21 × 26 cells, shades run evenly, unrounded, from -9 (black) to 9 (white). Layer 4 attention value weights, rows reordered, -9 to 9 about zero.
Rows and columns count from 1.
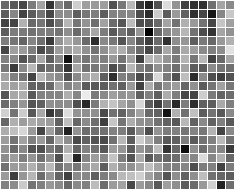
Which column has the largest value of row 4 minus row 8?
8
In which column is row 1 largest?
19
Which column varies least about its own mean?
7
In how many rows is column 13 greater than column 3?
10
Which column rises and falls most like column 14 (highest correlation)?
16
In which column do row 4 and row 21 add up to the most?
11
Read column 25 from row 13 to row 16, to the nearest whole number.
-3 0 -4 4
